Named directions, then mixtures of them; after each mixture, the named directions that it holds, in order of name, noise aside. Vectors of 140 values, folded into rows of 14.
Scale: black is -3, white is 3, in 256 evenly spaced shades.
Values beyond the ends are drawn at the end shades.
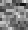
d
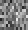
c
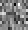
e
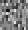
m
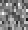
e, m.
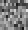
d, m.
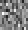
e, m.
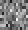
c.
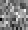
c, d.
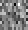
e.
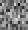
c, e, m.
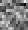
d.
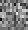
c, d, e.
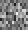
c, d, e.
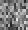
c.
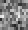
c, d, m.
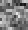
d.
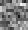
d.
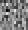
m.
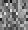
c, e, m.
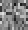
d, e.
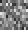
d, e, m.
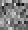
c, d, e.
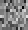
c, m.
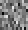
c, e, m.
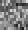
d, m.
